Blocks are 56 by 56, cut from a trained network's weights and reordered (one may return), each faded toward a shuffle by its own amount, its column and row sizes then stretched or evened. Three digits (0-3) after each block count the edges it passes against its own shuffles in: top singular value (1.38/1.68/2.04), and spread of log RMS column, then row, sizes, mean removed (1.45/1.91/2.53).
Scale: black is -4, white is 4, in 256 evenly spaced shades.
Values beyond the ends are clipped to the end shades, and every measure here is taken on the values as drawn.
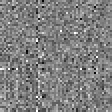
2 2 0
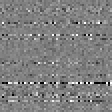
3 0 3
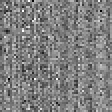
2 2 1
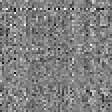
1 2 2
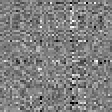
3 2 2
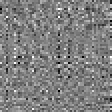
3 2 2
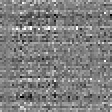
3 3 2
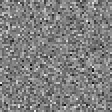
2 1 0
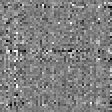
0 2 2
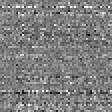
1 1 3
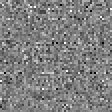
0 0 2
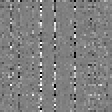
2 3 1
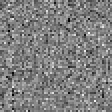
2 1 0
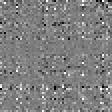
1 2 3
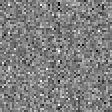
1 1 0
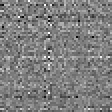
1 2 2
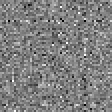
1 1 1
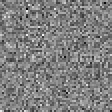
2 0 0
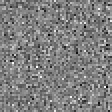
0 1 1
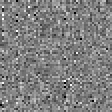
2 1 1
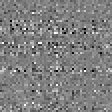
0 2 3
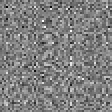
3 1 2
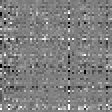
2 3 3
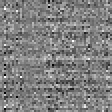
2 3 0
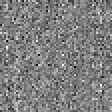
0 2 0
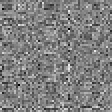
3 1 1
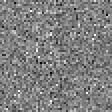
0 1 0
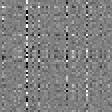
3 3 1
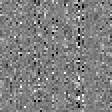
1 3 0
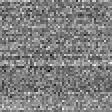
2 0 2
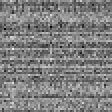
3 1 0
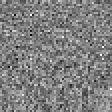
2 0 1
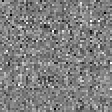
2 1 1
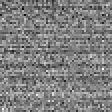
2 1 0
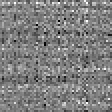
2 3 1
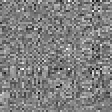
3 1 2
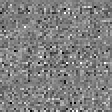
1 0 3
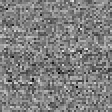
0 0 1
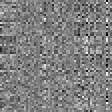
3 3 0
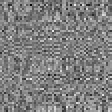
3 1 2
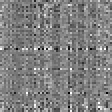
3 2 3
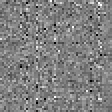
1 2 1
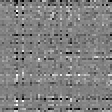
3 3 3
